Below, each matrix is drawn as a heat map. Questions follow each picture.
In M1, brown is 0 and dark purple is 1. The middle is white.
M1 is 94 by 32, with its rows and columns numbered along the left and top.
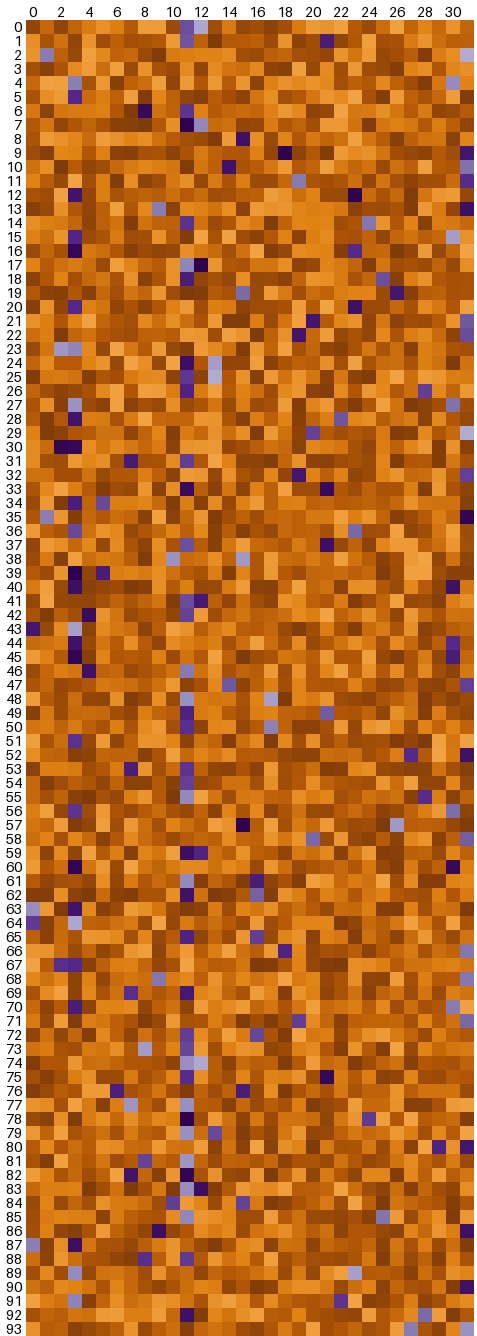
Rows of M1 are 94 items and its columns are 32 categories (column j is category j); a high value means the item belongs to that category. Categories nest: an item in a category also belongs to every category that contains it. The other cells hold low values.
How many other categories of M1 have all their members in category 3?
6
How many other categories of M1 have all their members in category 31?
8
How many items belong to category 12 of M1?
7
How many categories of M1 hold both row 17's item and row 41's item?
2
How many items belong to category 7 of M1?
5
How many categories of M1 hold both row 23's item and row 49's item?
0
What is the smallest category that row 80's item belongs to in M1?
29
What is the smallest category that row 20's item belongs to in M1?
23
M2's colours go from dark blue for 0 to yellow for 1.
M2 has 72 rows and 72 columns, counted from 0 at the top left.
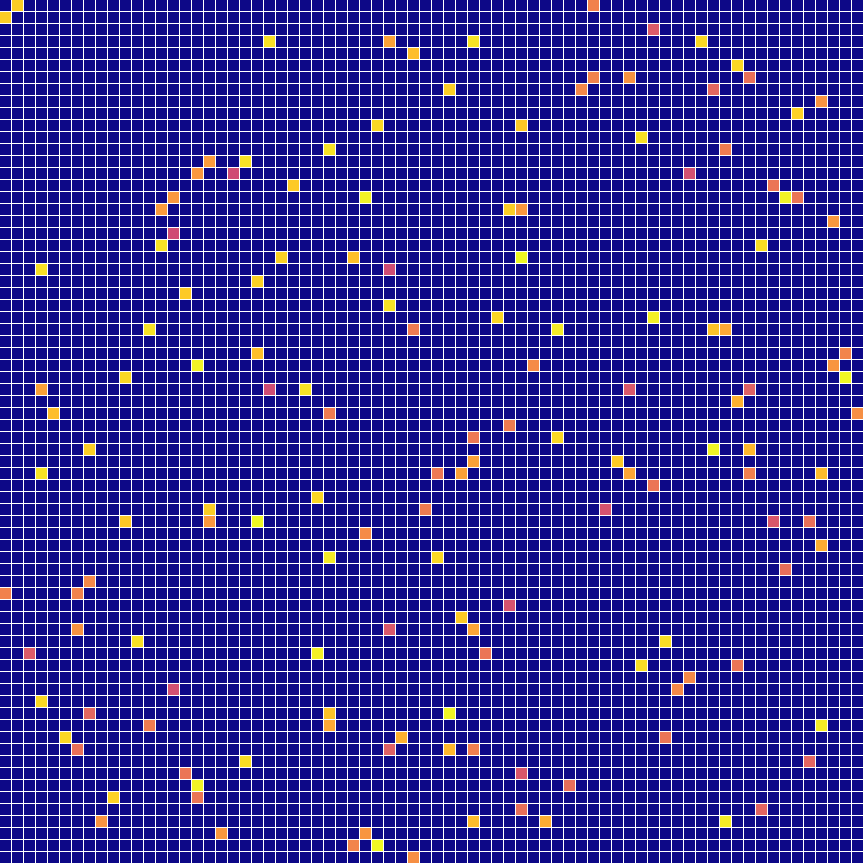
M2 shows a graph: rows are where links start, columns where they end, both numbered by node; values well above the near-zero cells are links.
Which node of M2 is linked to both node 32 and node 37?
node 62
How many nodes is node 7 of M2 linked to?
3
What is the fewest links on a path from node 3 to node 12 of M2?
4
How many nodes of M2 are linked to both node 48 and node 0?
0
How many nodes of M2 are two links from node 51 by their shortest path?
1
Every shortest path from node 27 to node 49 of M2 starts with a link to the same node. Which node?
node 59
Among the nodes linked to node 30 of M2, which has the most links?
node 16
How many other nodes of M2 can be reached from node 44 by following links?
12
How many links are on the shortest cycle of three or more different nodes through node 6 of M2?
4
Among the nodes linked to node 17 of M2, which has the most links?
node 43
